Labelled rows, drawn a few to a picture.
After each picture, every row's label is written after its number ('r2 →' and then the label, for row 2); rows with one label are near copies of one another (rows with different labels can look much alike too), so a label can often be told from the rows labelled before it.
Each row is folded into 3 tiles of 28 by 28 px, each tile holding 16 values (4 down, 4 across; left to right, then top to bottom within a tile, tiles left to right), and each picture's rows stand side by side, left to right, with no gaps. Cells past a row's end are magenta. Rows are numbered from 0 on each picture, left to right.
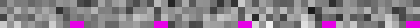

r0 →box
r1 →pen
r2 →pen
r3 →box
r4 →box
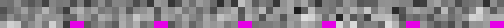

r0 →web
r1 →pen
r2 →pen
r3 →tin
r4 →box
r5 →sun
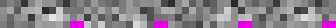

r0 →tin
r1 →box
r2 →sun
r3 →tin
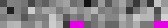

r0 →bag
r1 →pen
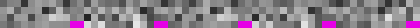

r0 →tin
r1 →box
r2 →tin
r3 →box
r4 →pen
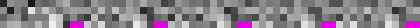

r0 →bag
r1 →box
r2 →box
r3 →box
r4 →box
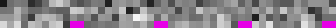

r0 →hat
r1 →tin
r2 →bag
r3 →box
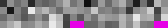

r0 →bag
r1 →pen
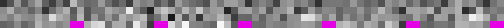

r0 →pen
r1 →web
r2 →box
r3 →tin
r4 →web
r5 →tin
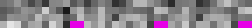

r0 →web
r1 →hat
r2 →hat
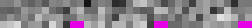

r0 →web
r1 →hat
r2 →tin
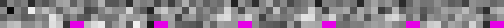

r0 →bag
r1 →web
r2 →sun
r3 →sun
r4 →tin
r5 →web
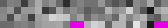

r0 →tin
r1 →web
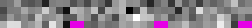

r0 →web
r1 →tin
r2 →bag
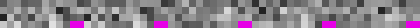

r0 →box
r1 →box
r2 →sun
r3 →bag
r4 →tin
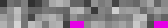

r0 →hat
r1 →bag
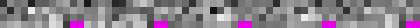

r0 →bag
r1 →hat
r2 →tin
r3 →tin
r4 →bag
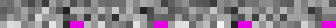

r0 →web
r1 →box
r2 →web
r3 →box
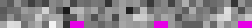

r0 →web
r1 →tin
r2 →sun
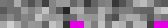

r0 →web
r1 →hat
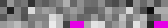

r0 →bag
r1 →web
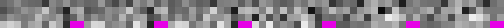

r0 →web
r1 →web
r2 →web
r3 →box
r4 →tin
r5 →tin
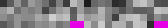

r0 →pen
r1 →hat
